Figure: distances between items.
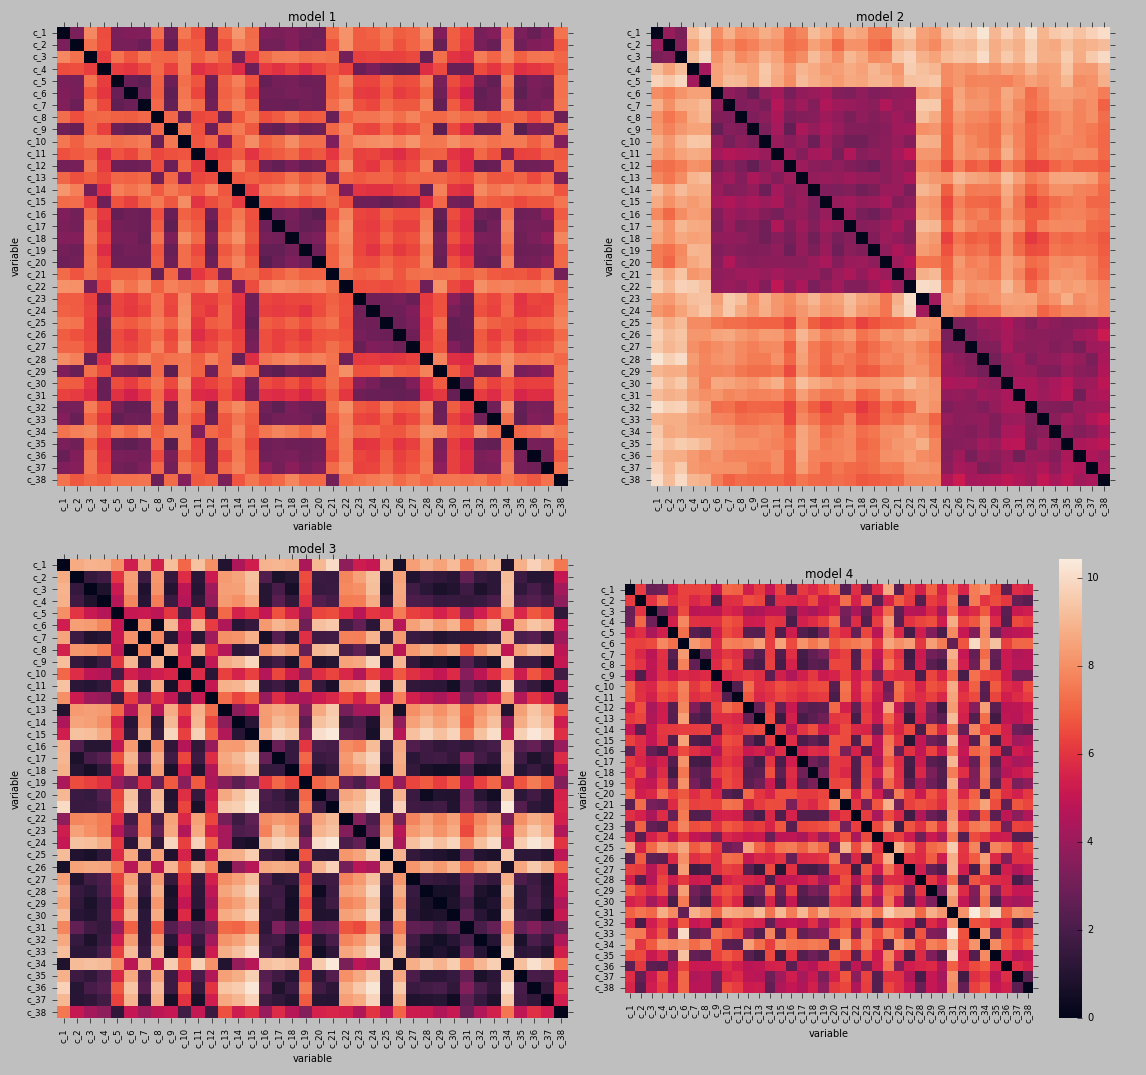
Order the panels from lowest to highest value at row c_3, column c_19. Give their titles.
model 4, model 3, model 1, model 2
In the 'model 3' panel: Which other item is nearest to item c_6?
c_8
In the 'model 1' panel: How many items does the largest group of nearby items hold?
18
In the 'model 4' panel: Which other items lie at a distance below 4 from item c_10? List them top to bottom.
c_11, c_20, c_25, c_34
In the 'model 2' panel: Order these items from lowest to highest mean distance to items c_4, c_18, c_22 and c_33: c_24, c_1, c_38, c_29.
c_29, c_38, c_24, c_1
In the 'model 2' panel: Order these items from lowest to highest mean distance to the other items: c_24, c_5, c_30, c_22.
c_22, c_30, c_24, c_5
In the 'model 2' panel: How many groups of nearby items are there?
5
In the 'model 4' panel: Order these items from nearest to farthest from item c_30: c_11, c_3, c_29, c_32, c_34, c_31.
c_29, c_3, c_32, c_11, c_34, c_31
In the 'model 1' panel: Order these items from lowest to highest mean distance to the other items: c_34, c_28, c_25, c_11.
c_25, c_11, c_28, c_34
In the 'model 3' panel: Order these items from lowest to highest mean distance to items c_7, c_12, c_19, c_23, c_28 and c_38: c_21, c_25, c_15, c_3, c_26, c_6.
c_3, c_25, c_21, c_6, c_15, c_26
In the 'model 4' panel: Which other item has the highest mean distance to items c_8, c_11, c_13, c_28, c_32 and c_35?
c_31
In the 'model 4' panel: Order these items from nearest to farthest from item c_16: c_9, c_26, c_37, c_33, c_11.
c_26, c_9, c_37, c_11, c_33
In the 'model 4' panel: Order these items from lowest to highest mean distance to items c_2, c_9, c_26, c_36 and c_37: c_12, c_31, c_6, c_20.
c_12, c_20, c_6, c_31
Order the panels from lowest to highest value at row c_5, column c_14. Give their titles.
model 3, model 4, model 1, model 2
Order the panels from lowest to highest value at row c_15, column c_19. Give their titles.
model 4, model 3, model 2, model 1
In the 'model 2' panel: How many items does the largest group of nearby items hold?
17
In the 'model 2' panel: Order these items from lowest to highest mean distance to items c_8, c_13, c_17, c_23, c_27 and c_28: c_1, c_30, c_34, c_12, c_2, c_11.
c_12, c_11, c_34, c_30, c_2, c_1
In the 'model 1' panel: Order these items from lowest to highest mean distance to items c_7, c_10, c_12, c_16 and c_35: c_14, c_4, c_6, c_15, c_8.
c_6, c_8, c_4, c_15, c_14
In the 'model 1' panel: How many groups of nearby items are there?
5
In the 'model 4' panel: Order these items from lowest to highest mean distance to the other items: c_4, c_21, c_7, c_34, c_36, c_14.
c_7, c_36, c_14, c_4, c_21, c_34
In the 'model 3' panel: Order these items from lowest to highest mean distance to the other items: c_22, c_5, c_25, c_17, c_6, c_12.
c_25, c_17, c_12, c_5, c_22, c_6
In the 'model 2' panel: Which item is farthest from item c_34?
c_1
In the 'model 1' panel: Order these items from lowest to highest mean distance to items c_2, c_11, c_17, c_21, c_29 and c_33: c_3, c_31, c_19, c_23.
c_19, c_31, c_23, c_3
